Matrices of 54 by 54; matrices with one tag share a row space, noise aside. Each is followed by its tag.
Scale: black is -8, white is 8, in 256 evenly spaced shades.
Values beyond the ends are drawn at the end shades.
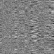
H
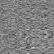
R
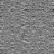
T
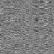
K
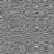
K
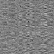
R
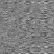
R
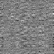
T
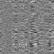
H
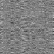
T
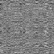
K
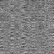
T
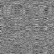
K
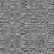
T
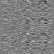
R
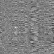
H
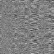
H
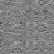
K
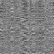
T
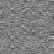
T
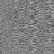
H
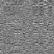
K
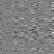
H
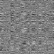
T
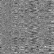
H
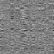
T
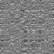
T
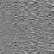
H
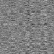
R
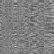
H
